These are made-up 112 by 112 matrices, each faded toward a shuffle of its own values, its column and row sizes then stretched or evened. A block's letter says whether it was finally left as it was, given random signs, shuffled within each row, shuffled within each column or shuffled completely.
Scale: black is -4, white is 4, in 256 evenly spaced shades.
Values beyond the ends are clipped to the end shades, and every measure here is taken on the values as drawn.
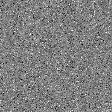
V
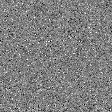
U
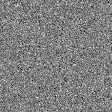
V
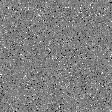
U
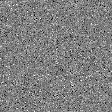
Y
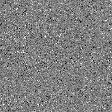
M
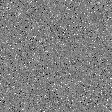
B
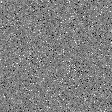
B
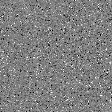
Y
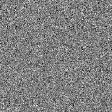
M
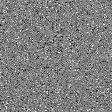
V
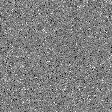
U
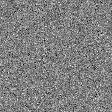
V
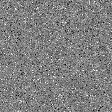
U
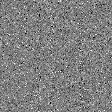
V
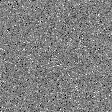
B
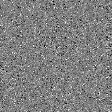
M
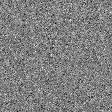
B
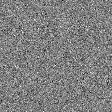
U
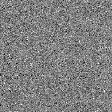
M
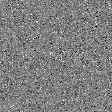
Y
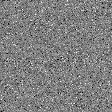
U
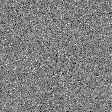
B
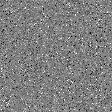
V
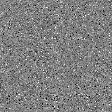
M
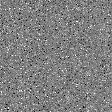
V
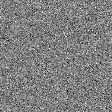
V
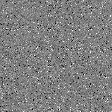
M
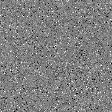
Y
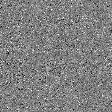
Y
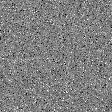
B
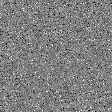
U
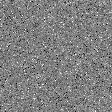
B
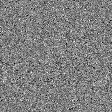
U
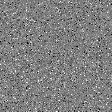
Y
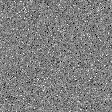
B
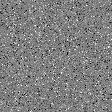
B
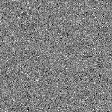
M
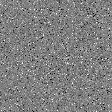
M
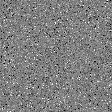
V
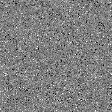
Y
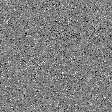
U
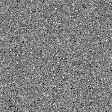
V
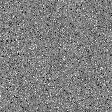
B
